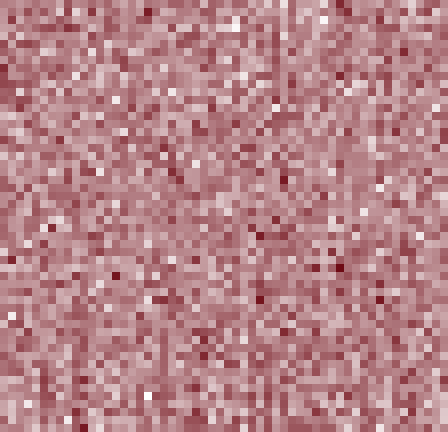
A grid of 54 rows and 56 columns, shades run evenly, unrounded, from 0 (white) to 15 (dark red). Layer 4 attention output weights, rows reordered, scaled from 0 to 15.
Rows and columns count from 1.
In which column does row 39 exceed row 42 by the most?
53
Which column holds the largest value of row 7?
51
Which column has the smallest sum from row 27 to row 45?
31
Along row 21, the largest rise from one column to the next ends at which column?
26
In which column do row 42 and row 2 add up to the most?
19
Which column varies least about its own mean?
38
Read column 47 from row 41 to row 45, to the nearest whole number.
7 8 9 9 11
